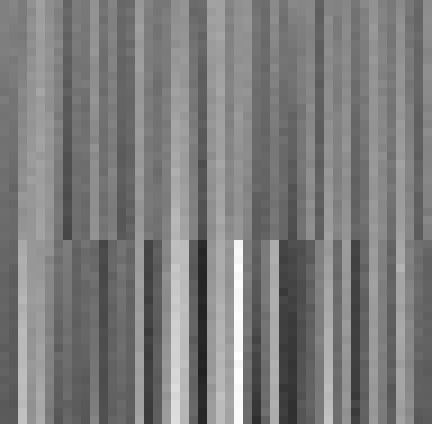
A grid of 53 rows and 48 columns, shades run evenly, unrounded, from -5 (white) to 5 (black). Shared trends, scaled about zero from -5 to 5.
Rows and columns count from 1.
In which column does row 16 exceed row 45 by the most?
27
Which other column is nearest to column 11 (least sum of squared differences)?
28
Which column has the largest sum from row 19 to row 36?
23
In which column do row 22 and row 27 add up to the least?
20
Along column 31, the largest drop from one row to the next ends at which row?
31
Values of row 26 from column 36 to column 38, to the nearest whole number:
1 -1 0
